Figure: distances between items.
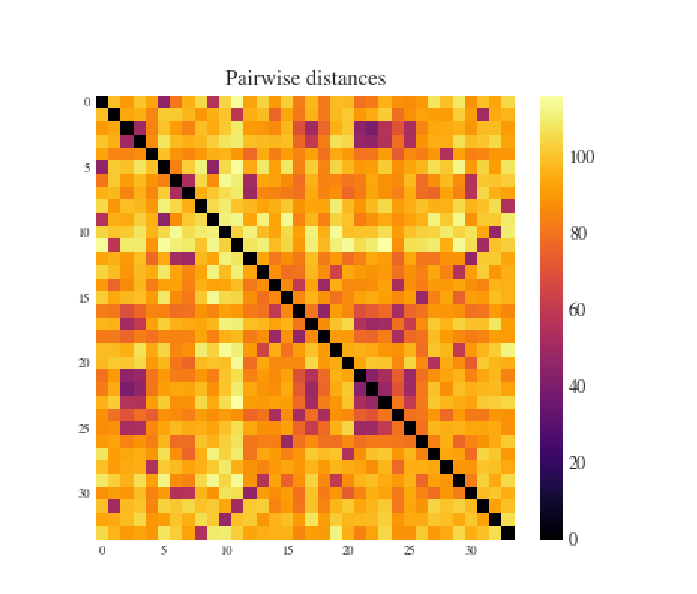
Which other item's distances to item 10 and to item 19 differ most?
32
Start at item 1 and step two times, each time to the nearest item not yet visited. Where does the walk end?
11
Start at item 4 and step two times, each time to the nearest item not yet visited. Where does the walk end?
24
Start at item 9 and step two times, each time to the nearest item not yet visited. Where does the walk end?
0
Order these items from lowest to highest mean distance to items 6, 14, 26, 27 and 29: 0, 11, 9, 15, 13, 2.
15, 13, 2, 0, 9, 11
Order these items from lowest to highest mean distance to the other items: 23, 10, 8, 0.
23, 0, 8, 10
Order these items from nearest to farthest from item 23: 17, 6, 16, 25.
17, 25, 16, 6
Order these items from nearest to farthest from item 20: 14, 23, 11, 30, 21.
30, 14, 21, 23, 11
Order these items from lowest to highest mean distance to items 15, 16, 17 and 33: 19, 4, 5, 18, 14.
18, 14, 4, 19, 5
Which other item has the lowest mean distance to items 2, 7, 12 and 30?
6
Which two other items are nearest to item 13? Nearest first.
29, 19
